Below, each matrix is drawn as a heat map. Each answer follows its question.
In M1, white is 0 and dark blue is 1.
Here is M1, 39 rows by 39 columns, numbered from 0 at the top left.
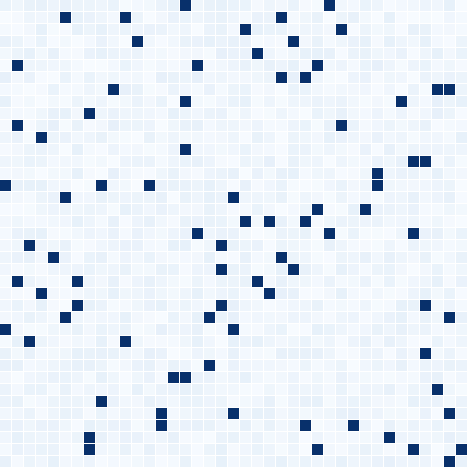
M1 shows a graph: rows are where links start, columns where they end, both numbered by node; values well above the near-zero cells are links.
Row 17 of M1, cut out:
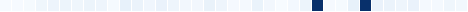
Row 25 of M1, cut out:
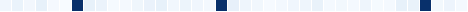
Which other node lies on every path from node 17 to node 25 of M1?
node 26
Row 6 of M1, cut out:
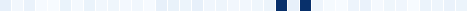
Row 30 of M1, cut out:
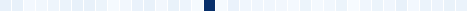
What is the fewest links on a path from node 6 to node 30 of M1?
6
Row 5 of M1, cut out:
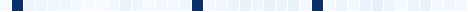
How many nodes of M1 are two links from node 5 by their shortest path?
5
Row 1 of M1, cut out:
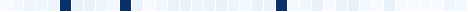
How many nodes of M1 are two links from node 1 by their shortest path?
5
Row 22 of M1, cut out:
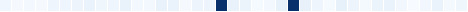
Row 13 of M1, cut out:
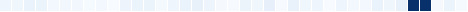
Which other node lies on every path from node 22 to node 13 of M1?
node 18
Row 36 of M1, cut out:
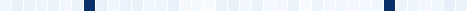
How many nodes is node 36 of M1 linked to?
2
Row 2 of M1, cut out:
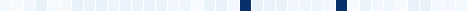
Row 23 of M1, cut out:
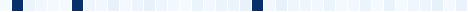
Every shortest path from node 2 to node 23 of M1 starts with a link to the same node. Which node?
node 28
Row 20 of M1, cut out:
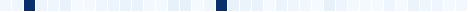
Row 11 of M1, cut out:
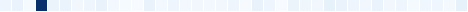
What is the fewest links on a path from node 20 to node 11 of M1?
5
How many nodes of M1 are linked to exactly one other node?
10
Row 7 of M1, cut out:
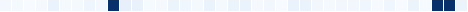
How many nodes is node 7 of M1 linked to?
3
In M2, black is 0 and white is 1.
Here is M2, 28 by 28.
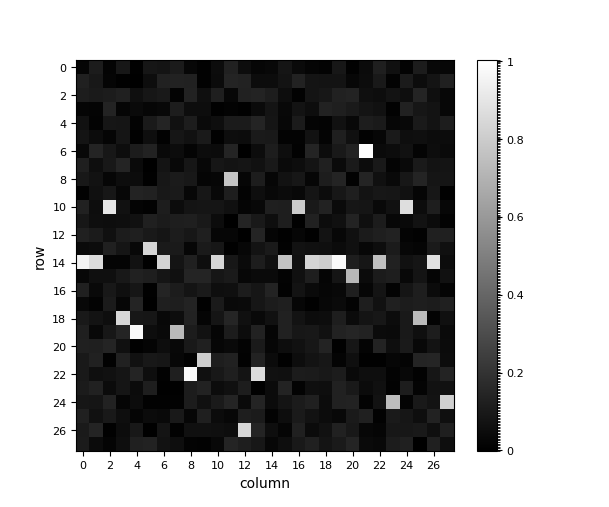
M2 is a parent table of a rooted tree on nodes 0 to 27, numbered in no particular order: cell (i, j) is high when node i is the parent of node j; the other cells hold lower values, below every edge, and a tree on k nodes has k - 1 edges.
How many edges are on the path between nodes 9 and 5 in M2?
6
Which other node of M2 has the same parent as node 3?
25
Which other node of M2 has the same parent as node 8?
13
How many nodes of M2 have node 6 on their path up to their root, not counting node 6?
2
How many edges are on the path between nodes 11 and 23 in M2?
6
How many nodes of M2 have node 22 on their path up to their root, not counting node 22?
4
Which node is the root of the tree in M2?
14
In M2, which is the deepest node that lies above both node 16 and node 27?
10
